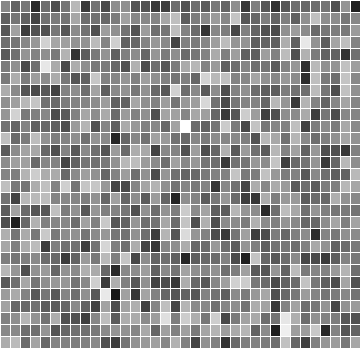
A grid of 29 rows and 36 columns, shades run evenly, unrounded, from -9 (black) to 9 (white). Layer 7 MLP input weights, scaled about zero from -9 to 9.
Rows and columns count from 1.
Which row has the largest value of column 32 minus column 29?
14
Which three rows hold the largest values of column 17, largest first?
27, 26, 20
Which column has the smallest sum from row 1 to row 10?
28
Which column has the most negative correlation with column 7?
13
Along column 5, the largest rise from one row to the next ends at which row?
4
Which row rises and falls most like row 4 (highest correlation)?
24
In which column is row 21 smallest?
16
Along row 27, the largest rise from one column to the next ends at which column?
29
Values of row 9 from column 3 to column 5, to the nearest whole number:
4 5 -1
